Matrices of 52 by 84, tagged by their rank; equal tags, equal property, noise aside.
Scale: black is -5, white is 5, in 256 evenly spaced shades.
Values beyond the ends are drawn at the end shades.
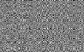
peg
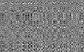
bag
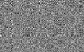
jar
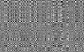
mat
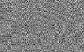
peg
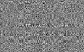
jar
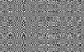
mat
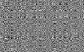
peg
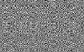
peg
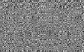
peg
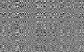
mat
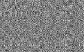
jar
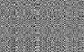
bag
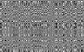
mat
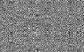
jar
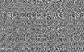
jar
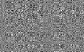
peg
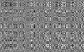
bag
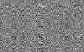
peg
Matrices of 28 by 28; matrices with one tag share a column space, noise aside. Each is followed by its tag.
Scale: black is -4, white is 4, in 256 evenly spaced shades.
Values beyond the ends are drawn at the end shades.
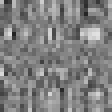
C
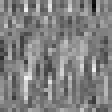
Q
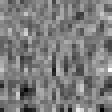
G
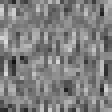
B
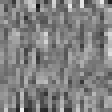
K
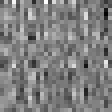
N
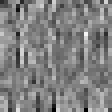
K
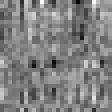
N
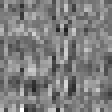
G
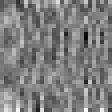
K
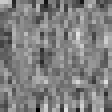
K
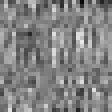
K
